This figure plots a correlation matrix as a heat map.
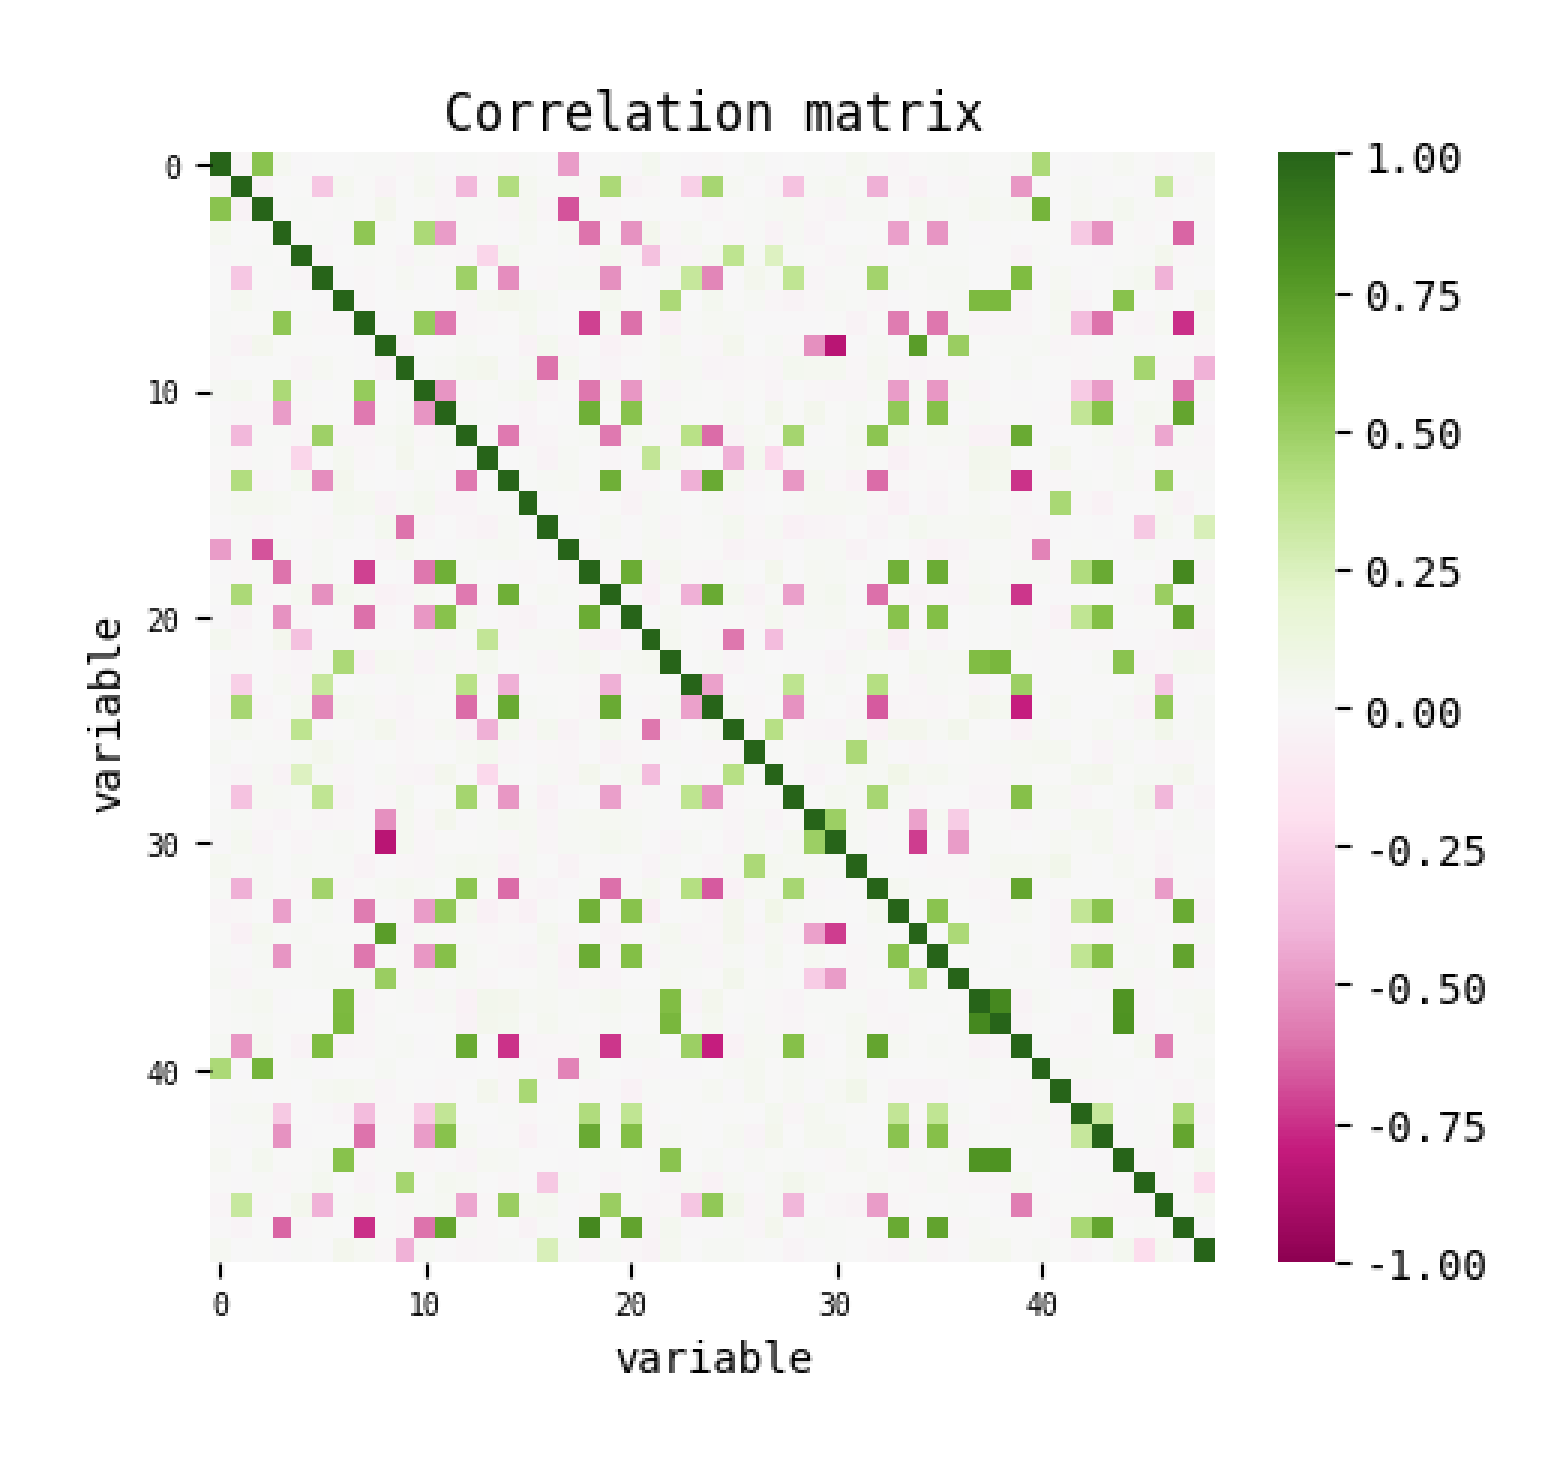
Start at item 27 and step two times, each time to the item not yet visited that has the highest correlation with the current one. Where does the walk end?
4
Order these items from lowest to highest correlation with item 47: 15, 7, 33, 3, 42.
7, 3, 15, 42, 33
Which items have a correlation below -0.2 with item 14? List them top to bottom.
5, 12, 23, 28, 32, 39
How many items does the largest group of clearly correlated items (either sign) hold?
11
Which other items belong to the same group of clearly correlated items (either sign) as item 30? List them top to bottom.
8, 29, 34, 36
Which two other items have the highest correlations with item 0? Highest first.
2, 40
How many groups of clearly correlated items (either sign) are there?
9
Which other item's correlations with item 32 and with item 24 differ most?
39
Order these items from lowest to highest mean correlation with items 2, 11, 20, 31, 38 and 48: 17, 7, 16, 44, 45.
7, 17, 45, 16, 44
